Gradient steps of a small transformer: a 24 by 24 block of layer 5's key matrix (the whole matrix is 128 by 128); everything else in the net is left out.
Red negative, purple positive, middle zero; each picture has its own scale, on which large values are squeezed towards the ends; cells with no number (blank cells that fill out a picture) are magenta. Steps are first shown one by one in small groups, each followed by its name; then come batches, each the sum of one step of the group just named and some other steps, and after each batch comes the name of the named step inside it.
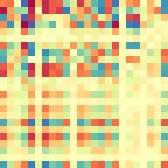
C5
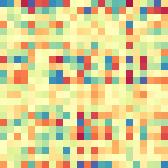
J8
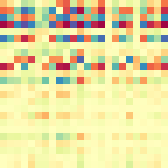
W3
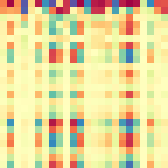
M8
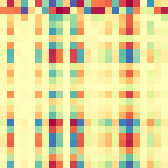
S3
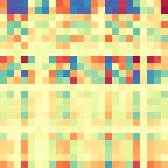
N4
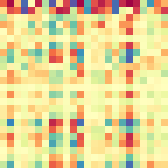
M8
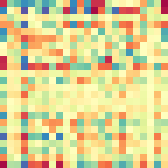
W3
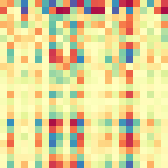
S3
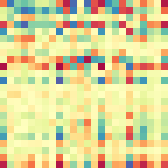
W3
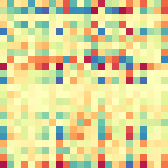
J8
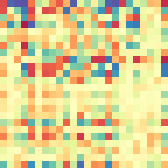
C5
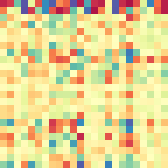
M8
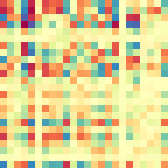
C5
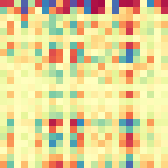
M8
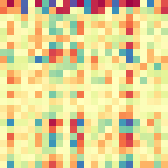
M8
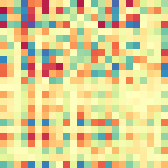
C5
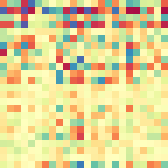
W3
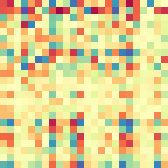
S3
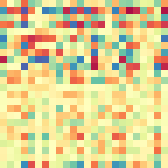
W3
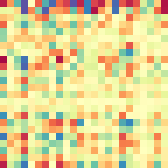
M8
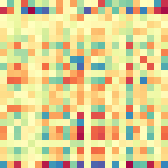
J8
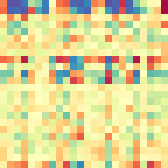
N4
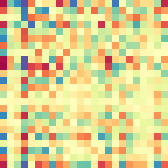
C5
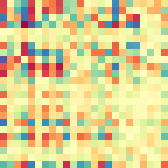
C5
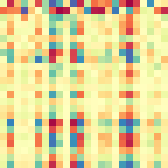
S3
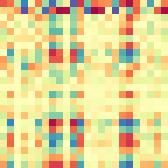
S3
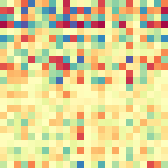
W3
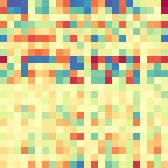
N4
